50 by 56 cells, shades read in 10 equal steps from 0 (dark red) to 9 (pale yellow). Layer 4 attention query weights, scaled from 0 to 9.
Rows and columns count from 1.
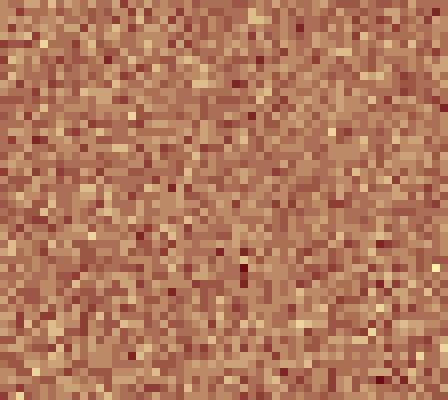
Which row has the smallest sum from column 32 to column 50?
31
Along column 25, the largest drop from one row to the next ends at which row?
36
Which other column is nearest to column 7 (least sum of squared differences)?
53
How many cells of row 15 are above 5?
7
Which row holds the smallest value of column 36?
47
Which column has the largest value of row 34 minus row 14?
55
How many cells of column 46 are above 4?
23
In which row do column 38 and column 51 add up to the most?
41
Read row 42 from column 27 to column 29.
4 5 3
